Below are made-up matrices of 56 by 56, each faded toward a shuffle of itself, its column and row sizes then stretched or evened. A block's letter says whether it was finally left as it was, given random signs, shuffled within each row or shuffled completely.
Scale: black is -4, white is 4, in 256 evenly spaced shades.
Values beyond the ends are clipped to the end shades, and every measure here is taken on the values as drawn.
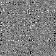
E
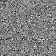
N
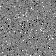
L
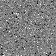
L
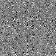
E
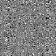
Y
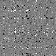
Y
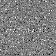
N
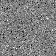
L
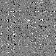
E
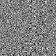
Y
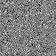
L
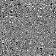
E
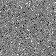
L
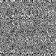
Y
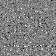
N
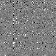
Y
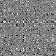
Y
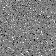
L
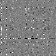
E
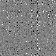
Y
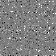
E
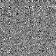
E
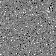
L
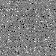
N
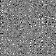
E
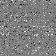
N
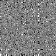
Y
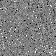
L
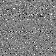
N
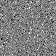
L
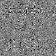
E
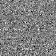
N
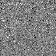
N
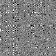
Y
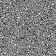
L
